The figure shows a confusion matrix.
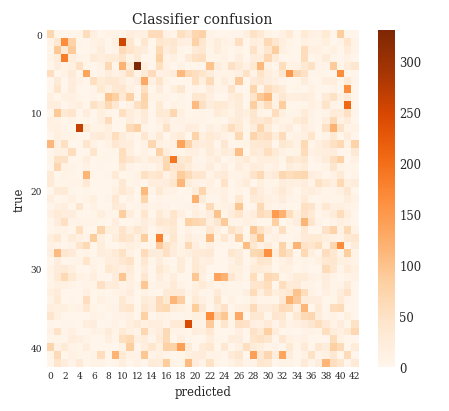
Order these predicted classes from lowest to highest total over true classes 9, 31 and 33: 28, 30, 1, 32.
1, 32, 30, 28
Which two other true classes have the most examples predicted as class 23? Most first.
31, 36
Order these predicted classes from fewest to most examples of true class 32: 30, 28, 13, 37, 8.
37, 8, 28, 30, 13
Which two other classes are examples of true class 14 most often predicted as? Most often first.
18, 0
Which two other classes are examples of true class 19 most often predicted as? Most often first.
18, 40
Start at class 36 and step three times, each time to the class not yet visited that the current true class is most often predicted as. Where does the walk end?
15
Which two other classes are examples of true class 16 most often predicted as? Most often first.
17, 40
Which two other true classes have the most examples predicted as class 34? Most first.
27, 33
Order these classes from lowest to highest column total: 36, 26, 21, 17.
36, 21, 17, 26
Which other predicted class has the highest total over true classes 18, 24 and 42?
19
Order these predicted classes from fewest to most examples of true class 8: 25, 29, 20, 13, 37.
37, 25, 20, 13, 29
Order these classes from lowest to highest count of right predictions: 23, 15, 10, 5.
10, 15, 23, 5
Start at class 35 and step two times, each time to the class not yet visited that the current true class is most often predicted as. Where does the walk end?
13
